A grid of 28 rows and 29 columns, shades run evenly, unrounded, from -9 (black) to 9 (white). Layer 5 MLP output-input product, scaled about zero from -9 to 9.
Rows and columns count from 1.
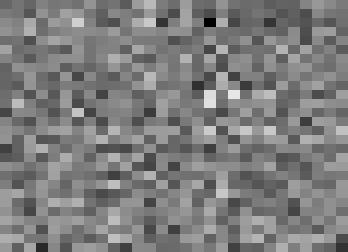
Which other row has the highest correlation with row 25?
7
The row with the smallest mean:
17
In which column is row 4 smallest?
26
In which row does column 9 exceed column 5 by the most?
16
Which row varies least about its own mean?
8
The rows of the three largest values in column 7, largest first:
3, 13, 23
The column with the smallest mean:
15
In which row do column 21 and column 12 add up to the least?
14
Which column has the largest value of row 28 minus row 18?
24
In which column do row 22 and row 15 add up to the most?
29
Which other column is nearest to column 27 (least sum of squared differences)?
28
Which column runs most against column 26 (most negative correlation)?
6
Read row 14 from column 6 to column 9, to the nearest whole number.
1 -3 0 -4
